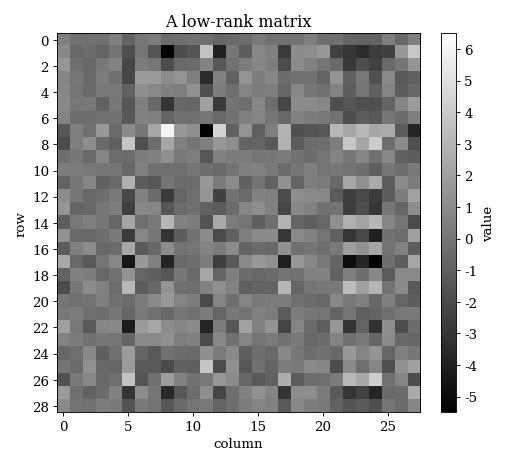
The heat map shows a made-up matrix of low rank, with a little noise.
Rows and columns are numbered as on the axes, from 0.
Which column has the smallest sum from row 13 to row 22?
24
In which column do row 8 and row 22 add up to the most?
8
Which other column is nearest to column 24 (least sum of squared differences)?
22
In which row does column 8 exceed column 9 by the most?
7
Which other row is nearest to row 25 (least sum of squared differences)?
18
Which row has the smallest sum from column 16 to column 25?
17
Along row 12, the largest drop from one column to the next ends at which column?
12
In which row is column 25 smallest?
1
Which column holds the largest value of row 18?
11
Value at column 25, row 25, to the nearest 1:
-2
